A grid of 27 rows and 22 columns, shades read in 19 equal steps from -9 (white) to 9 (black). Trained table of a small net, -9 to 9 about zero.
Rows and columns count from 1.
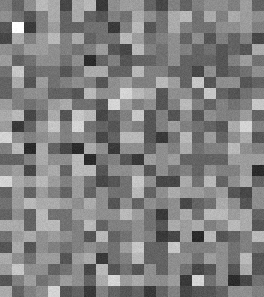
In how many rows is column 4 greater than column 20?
5
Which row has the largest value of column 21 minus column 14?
8
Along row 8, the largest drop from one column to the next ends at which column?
17
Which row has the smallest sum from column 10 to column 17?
26
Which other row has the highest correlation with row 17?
13
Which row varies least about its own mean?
6
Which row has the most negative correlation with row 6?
9
